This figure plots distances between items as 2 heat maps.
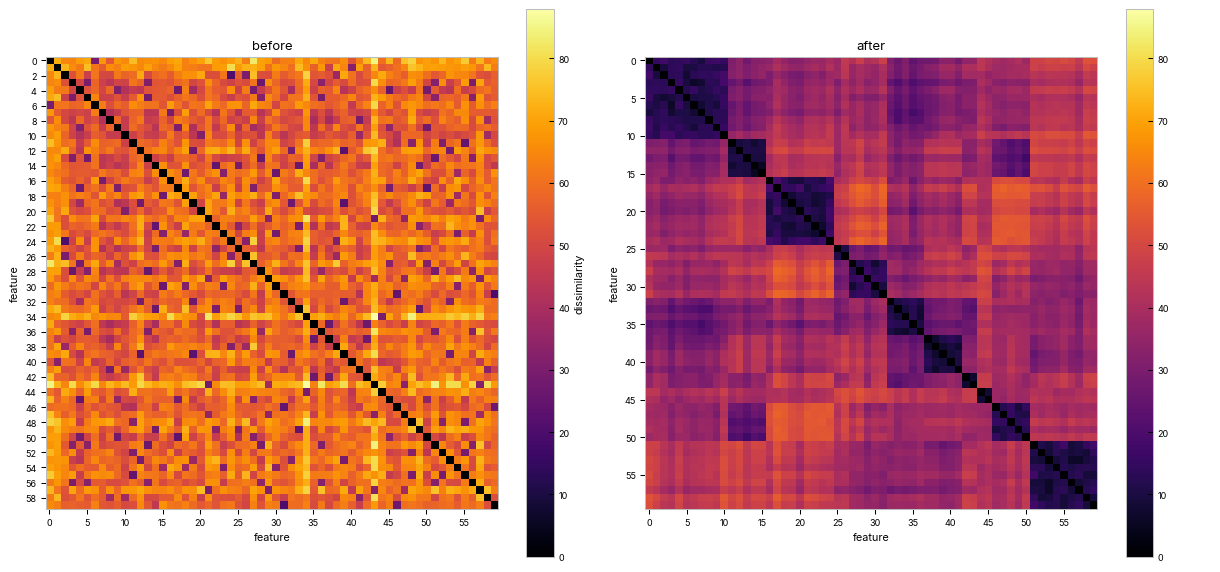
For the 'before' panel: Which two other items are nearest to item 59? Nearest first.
31, 46
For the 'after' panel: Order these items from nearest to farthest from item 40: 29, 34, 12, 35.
35, 34, 29, 12
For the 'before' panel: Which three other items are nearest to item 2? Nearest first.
24, 26, 38
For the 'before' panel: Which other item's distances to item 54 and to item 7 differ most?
16
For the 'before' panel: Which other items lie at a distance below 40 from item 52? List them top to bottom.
11, 48, 55
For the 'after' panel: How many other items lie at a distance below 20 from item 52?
8
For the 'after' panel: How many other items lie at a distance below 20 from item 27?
4
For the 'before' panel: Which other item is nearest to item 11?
55
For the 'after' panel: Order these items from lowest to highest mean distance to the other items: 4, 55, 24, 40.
4, 40, 55, 24
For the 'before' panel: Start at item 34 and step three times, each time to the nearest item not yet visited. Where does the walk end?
1
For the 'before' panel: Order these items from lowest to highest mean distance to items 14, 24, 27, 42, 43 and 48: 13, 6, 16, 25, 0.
25, 13, 16, 6, 0
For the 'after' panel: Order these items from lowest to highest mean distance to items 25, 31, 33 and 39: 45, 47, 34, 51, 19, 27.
34, 27, 51, 47, 19, 45
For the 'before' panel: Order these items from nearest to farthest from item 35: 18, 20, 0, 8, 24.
8, 20, 24, 18, 0
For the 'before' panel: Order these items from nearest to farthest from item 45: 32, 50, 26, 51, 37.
50, 32, 37, 51, 26
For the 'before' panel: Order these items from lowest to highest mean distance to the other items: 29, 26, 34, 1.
26, 29, 1, 34
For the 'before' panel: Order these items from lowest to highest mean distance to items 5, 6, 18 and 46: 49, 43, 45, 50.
50, 45, 49, 43
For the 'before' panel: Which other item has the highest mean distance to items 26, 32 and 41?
43
